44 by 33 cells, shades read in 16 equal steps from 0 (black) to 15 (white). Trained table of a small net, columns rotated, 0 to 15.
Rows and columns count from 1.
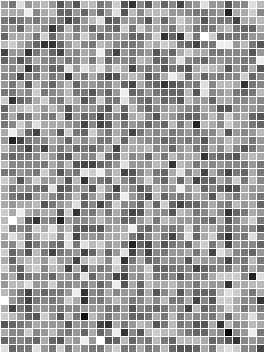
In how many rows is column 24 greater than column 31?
20
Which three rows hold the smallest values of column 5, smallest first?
28, 17, 40
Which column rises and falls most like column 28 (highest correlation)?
1
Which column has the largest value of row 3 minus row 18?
13
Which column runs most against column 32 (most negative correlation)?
29
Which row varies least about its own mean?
39
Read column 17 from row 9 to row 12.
4 11 4 6
